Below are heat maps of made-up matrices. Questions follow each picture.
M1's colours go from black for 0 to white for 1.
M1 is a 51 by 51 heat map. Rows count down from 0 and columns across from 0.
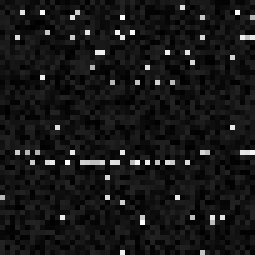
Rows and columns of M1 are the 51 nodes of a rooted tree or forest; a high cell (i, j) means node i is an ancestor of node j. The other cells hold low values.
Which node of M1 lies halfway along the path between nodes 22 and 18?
32
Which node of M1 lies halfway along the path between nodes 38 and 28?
43
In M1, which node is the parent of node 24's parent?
50
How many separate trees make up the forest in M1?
8
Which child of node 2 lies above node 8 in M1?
15
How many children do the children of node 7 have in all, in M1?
2
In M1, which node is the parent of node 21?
35
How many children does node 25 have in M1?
1
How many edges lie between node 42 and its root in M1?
2
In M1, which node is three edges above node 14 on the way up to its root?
30
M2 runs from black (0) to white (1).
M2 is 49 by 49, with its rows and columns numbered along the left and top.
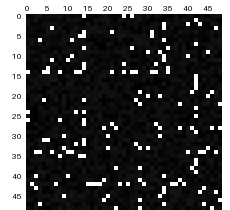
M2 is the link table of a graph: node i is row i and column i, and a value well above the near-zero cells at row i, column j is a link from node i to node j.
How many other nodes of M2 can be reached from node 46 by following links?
11
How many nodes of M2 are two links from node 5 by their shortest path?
10
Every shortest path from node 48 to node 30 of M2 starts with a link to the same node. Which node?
node 28
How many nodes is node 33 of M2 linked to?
5
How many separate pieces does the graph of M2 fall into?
4
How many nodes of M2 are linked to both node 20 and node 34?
0
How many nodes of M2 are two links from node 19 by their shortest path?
4
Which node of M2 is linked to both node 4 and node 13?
node 14
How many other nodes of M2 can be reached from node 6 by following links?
9
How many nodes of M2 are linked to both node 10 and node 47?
1
